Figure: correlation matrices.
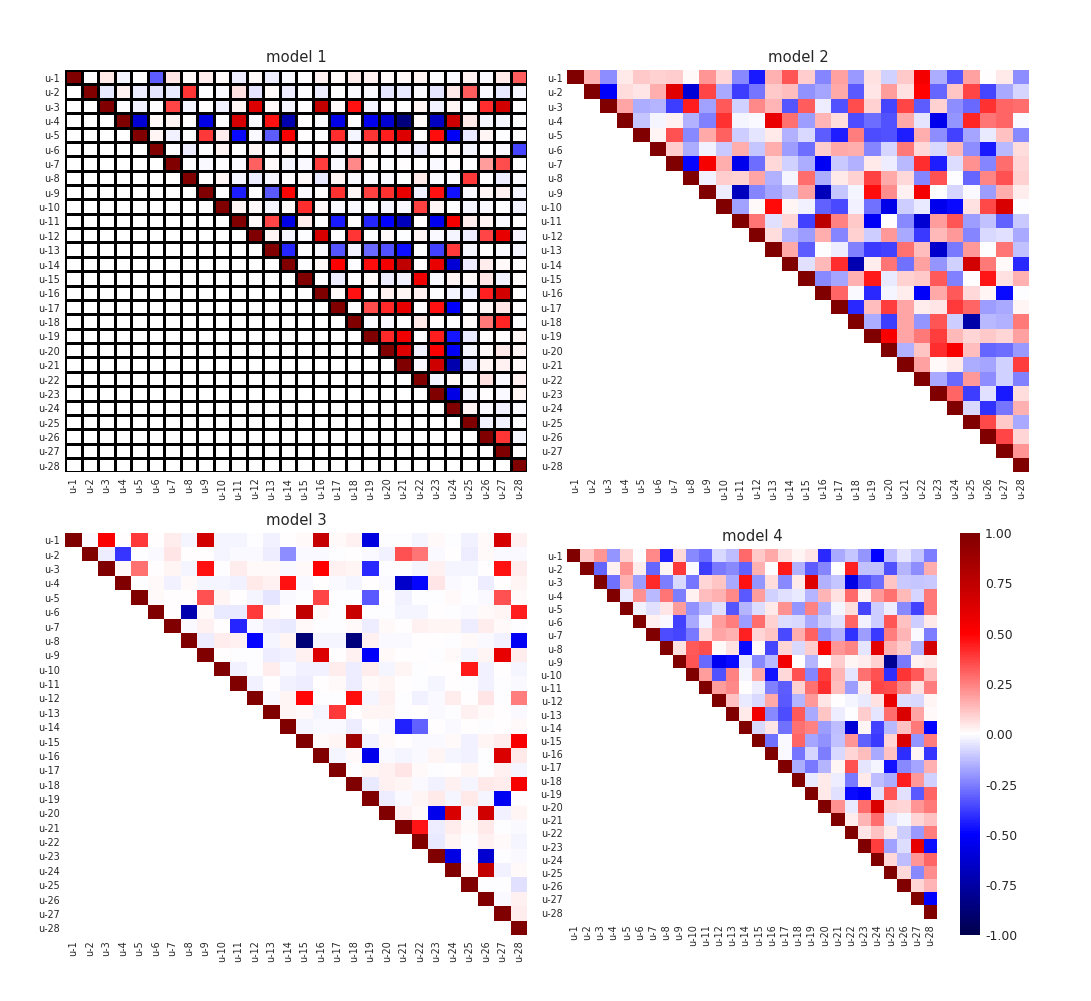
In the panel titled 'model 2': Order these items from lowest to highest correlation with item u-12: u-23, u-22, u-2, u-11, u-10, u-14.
u-22, u-2, u-14, u-10, u-23, u-11
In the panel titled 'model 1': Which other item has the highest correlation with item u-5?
u-21
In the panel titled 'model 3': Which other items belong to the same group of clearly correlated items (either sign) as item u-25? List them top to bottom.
u-10
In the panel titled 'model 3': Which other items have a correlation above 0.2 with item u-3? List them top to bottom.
u-1, u-5, u-9, u-16, u-27
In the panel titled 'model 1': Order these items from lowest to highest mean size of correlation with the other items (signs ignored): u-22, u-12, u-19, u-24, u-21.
u-22, u-12, u-19, u-24, u-21
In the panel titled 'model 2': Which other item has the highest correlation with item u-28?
u-21
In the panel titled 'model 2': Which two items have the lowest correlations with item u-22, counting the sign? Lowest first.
u-11, u-16
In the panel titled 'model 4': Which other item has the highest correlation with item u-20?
u-24
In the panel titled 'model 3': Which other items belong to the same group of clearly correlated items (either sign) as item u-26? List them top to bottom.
u-20, u-23, u-24
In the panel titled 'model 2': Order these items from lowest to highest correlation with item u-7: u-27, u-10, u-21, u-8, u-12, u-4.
u-8, u-12, u-21, u-4, u-10, u-27
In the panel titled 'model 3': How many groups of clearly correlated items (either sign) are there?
7
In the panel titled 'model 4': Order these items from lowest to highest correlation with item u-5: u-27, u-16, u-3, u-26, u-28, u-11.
u-27, u-26, u-11, u-16, u-3, u-28
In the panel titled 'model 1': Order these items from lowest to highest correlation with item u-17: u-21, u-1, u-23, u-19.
u-1, u-19, u-23, u-21
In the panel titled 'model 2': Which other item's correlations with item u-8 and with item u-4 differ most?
u-23
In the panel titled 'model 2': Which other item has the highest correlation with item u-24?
u-20
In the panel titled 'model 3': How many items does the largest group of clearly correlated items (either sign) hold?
7
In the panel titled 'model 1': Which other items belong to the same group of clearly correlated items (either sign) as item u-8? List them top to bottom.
u-2, u-25
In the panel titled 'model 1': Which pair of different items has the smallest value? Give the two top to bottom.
u-4, u-21
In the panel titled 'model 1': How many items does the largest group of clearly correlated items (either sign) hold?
12
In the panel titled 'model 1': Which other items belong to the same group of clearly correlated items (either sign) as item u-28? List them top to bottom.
u-1, u-6
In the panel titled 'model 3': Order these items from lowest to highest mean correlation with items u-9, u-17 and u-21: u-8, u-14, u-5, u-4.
u-4, u-14, u-8, u-5
